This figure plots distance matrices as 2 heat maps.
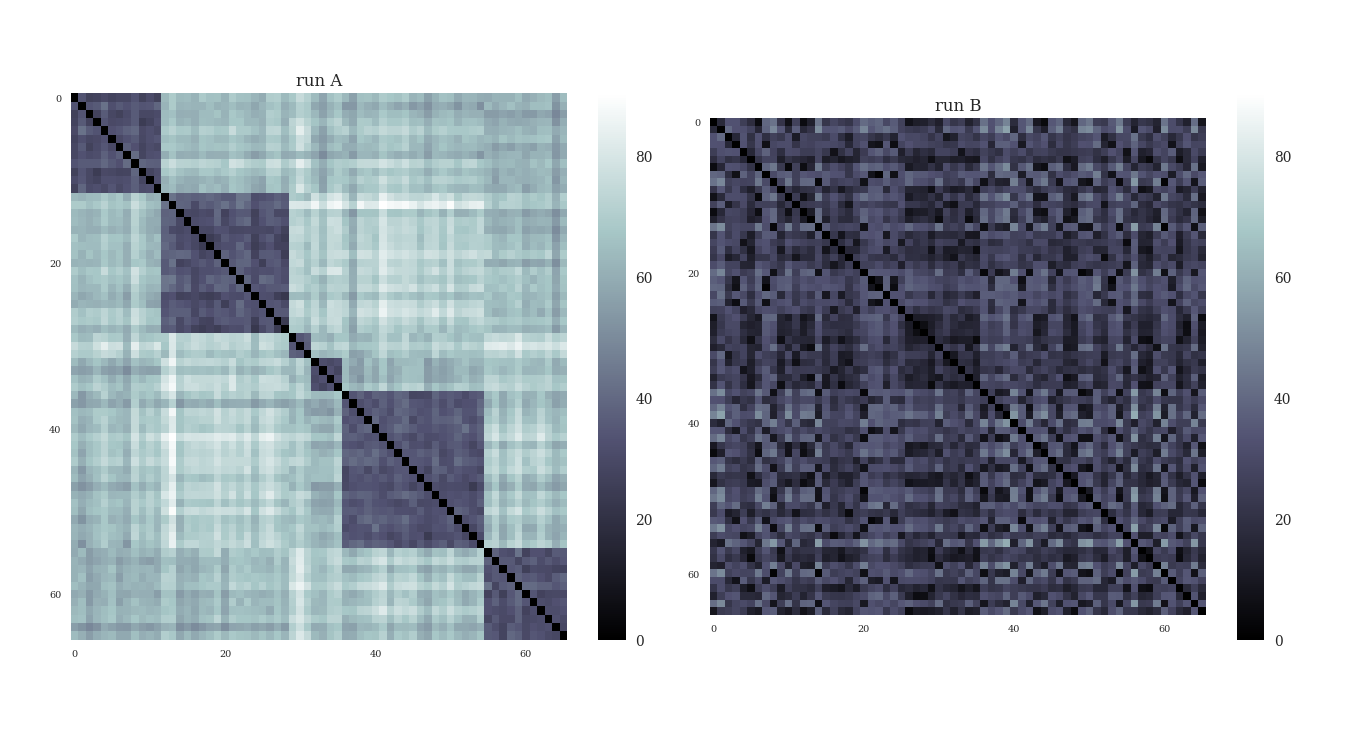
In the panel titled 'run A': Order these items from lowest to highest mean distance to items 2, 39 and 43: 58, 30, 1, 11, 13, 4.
1, 11, 4, 58, 30, 13
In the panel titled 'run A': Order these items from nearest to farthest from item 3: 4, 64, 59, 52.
4, 64, 59, 52
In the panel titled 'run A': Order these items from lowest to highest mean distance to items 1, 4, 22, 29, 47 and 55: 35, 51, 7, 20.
7, 51, 20, 35
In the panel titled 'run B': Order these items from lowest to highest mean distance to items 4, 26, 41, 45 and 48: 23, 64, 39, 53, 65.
65, 53, 23, 64, 39
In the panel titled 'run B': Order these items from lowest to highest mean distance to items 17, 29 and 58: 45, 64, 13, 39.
13, 45, 64, 39
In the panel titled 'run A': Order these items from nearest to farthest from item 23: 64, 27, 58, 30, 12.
27, 12, 64, 58, 30
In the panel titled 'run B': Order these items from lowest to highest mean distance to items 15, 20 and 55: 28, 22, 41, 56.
28, 41, 22, 56
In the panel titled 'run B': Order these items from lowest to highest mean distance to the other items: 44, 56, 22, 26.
26, 44, 22, 56
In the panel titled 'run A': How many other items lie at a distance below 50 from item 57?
10
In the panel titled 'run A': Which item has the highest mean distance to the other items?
30
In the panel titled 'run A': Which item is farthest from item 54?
13
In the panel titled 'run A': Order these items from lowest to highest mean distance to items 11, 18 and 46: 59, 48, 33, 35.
48, 33, 59, 35
